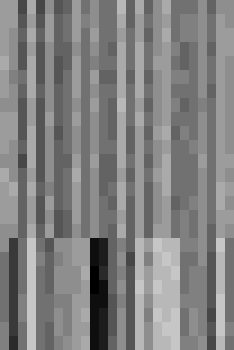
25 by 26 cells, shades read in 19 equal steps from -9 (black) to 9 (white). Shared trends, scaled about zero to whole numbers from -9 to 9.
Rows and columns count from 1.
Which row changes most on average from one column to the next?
23
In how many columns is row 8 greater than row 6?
5
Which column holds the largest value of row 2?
14
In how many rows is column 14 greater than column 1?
20
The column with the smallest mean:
12
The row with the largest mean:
3
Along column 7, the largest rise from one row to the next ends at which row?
18
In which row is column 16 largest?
21
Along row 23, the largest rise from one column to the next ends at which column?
25
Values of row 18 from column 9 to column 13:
2 2 -8 -7 -2
